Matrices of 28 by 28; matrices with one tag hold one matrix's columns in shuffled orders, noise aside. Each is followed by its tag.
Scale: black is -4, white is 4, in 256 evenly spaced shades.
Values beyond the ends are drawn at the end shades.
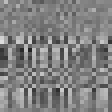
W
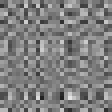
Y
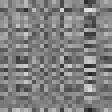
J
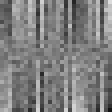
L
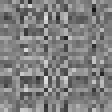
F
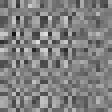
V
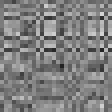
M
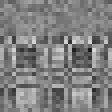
W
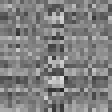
F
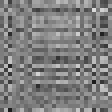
J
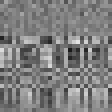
W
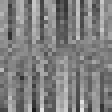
L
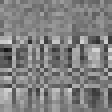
W
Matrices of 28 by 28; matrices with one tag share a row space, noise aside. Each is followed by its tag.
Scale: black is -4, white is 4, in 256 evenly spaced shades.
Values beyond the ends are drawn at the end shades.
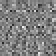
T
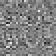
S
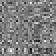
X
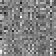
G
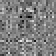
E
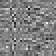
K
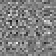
S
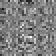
E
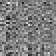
S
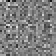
S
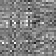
K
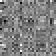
G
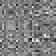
X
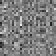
G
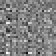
S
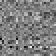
X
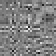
K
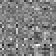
X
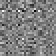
E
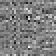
K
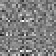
E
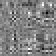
K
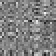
X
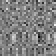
T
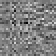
K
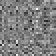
X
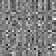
T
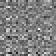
S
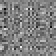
G
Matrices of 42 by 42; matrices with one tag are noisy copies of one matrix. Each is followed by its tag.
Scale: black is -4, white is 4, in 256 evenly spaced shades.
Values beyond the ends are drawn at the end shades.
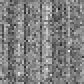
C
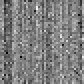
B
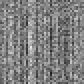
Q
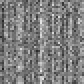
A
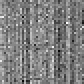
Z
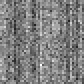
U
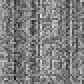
U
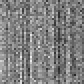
Z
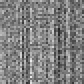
Z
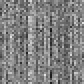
Q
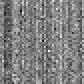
B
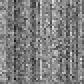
U
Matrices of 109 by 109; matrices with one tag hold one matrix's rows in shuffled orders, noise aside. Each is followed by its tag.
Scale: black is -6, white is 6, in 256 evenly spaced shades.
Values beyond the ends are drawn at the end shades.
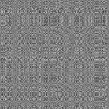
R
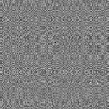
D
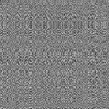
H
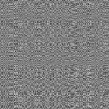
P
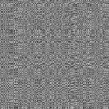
P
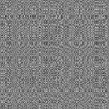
R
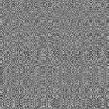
D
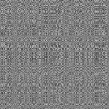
R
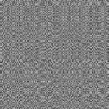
D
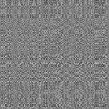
R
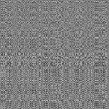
R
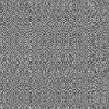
H
